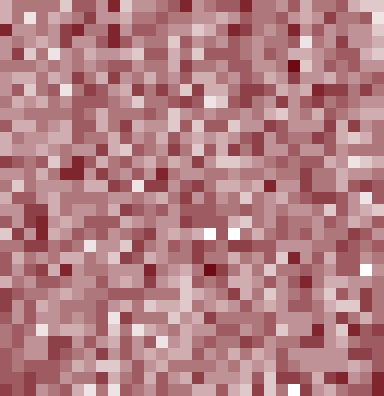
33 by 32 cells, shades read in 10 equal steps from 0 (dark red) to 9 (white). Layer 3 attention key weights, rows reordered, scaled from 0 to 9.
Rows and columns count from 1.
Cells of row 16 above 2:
25
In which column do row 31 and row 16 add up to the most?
9
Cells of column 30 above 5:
6
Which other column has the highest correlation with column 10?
7
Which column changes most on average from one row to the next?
11
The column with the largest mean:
15
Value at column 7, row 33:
6
